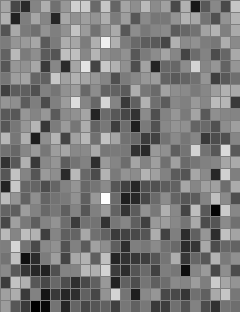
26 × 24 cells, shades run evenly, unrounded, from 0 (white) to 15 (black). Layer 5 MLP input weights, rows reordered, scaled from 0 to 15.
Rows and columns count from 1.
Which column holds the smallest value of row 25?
12
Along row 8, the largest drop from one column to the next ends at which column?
14
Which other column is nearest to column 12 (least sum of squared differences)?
13
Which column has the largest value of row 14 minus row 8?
10
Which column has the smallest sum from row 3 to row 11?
8
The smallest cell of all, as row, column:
17, 11
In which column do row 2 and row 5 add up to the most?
6
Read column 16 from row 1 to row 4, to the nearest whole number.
7 8 7 10
